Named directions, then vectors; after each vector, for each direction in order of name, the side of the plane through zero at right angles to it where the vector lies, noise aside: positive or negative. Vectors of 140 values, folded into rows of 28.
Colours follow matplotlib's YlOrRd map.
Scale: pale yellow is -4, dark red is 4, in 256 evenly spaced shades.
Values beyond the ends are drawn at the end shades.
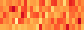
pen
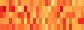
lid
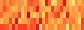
positive, negative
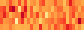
positive, positive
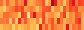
negative, positive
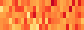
negative, positive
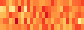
negative, negative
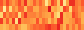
negative, positive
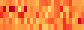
positive, positive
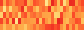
negative, positive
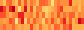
positive, positive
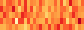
positive, positive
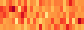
positive, positive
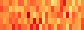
positive, negative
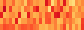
positive, negative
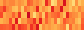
positive, negative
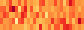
positive, positive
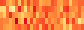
negative, negative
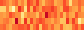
negative, negative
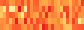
negative, negative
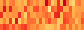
positive, negative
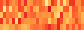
negative, positive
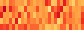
positive, negative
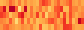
positive, positive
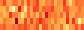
negative, negative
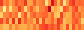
negative, positive
